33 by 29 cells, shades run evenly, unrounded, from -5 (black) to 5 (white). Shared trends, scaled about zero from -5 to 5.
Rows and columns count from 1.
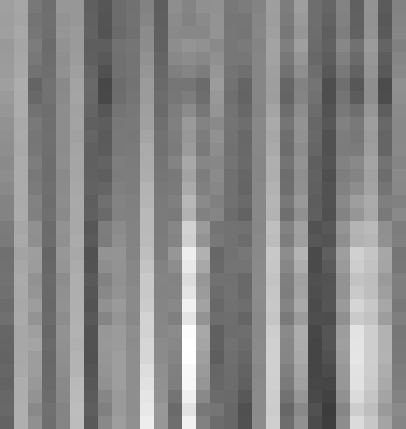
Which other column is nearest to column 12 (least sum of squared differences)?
10
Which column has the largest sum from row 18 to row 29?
14
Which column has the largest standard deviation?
26
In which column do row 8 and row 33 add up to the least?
24
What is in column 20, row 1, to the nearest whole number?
1
